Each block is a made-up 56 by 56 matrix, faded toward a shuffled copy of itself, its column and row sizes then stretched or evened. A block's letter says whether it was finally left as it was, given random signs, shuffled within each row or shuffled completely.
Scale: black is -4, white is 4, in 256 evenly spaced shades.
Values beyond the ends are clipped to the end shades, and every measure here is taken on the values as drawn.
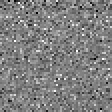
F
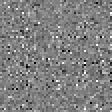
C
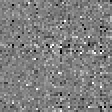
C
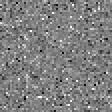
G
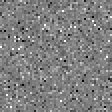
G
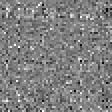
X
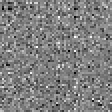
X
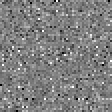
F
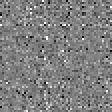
X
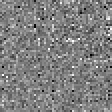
C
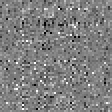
X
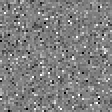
G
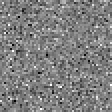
G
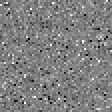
G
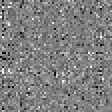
X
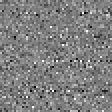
F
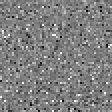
F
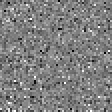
C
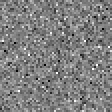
G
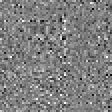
X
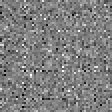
C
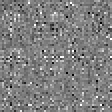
X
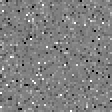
G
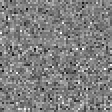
F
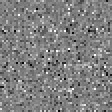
F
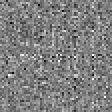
X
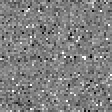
F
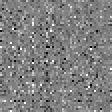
C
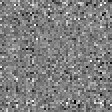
C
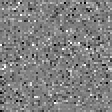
F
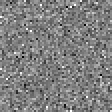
G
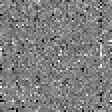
C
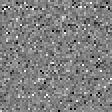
F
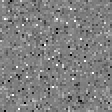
G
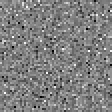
G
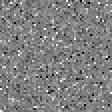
G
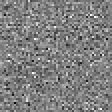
X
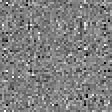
X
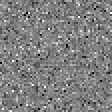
G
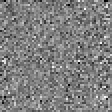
C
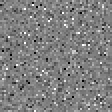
G
